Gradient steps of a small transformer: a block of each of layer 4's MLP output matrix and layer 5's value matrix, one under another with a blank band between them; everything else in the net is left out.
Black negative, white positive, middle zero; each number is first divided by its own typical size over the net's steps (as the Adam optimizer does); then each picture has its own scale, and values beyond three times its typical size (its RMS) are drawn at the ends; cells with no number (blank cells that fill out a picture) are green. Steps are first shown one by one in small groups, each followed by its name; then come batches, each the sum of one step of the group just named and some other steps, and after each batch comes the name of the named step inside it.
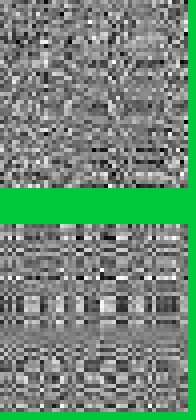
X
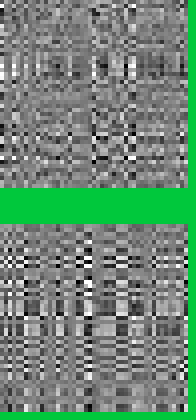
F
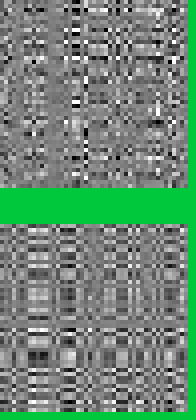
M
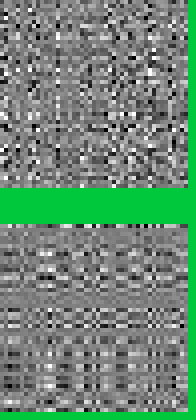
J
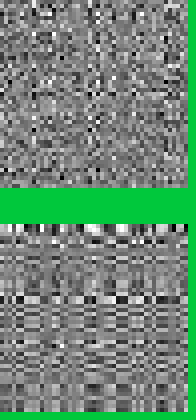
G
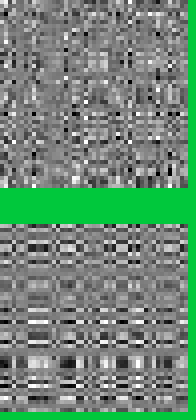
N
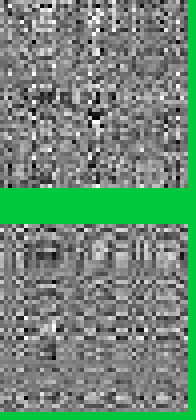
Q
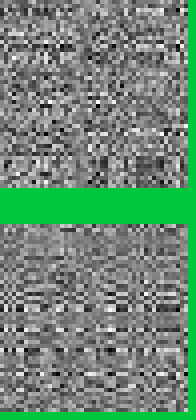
J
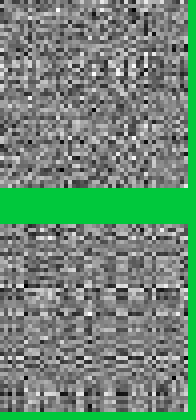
F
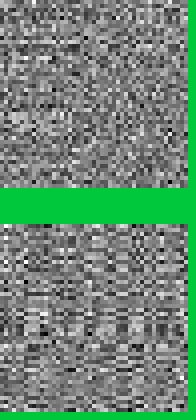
F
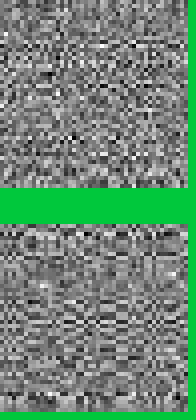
F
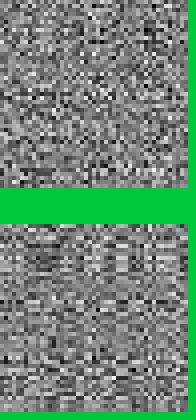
Q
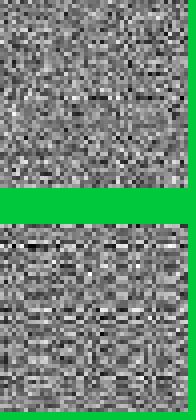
N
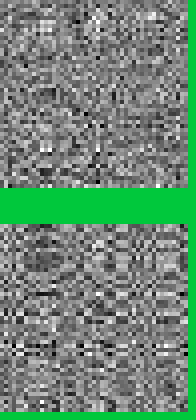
Q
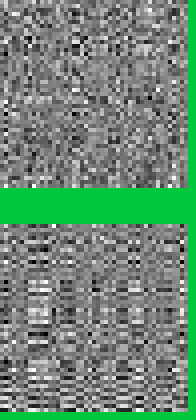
N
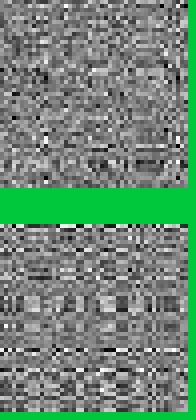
X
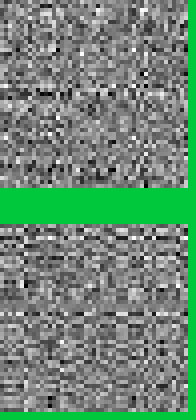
Q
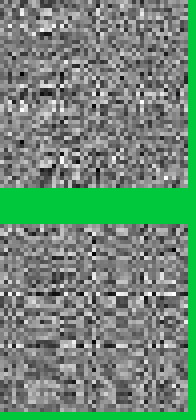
G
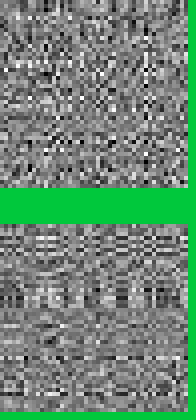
X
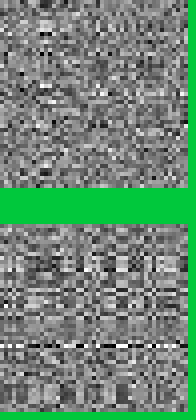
G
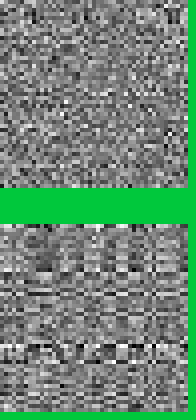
G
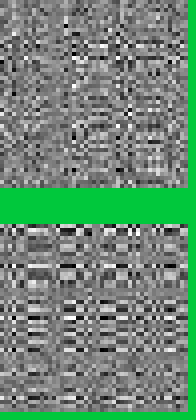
M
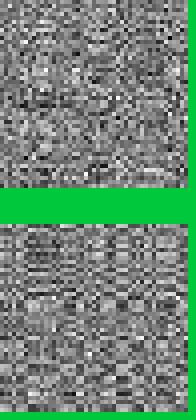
Q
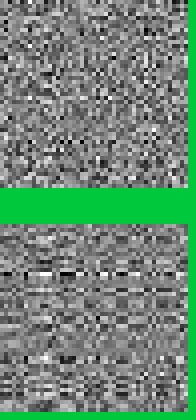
J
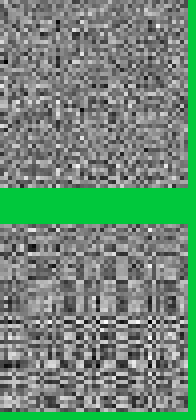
N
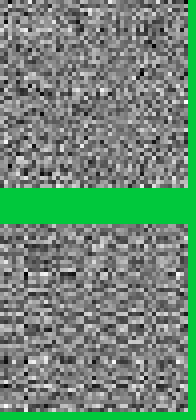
Q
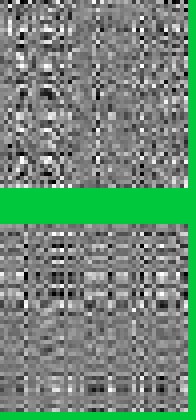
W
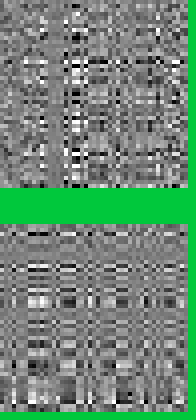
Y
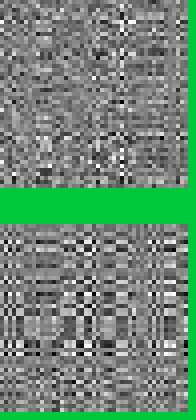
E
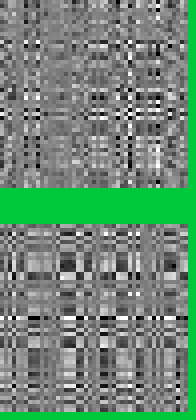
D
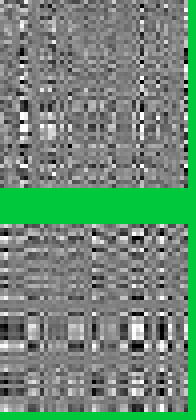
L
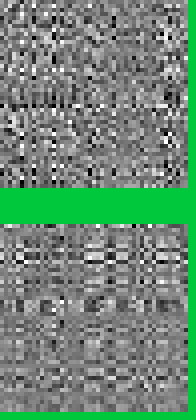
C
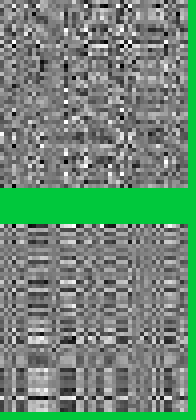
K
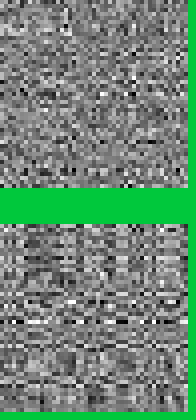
W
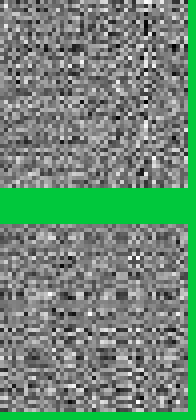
D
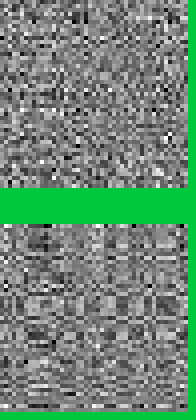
C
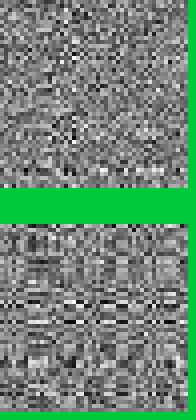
E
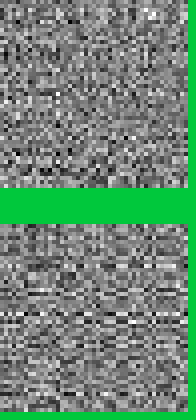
E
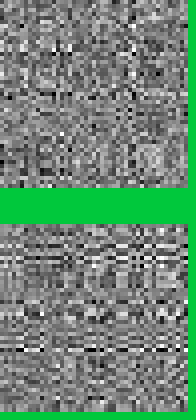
D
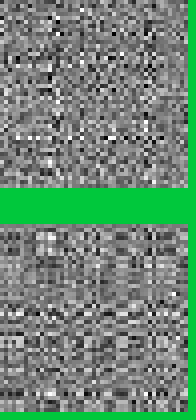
E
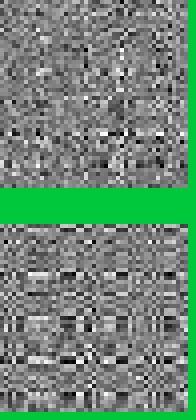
E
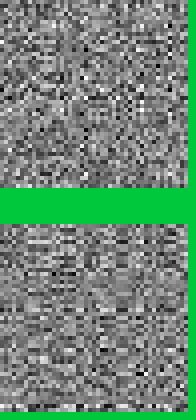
D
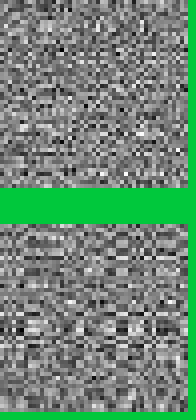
L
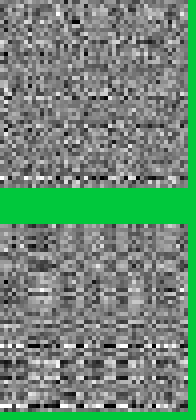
E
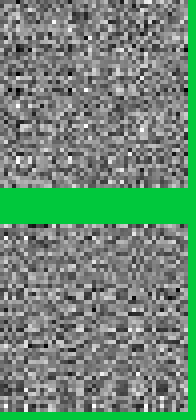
L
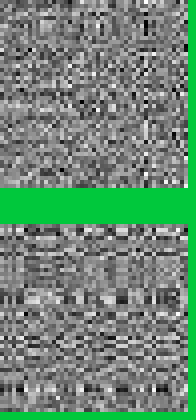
Y
